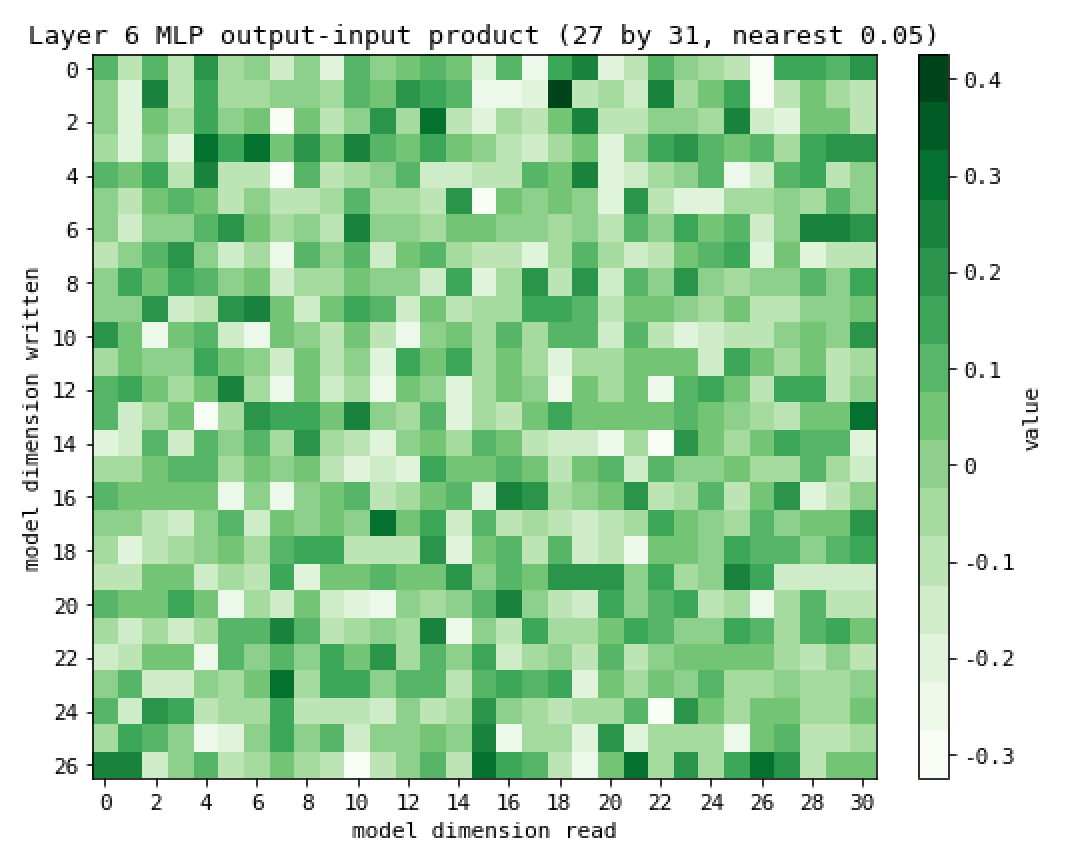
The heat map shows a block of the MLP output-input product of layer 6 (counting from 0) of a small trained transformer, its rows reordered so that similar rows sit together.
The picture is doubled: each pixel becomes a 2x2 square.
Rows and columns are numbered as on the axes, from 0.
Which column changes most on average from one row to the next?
7
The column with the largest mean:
13
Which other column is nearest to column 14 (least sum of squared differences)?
3
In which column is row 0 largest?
19
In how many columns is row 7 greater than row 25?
13
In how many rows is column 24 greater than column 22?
9
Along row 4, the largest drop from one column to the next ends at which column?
20
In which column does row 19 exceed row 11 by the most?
18
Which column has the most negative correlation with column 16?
11
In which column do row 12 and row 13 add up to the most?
30
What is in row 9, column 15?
-0.05
